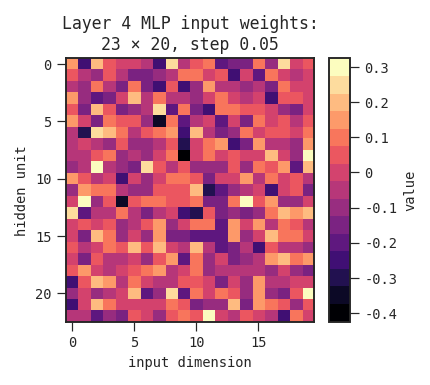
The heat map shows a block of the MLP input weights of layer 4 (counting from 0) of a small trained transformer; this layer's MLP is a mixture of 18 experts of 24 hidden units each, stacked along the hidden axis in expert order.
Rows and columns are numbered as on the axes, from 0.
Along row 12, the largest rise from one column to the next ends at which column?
5
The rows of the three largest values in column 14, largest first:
12, 10, 6
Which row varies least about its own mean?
18
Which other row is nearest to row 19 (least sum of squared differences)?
21
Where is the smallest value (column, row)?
9, 8
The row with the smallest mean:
2
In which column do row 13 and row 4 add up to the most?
0
